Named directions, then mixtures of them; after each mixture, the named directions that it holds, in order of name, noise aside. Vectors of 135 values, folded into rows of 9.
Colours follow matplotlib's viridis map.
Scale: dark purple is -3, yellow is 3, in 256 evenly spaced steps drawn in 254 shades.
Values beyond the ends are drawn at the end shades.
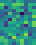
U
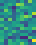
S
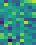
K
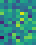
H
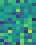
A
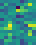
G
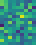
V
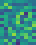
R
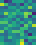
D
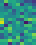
K.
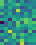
A, H, U.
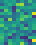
S.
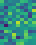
H, U.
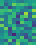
R.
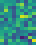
S, V.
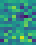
A, S, V.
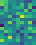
V.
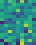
A.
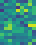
G, S.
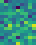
D, G, H.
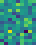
A.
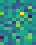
H.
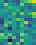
K.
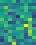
A, K, U.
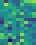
K.
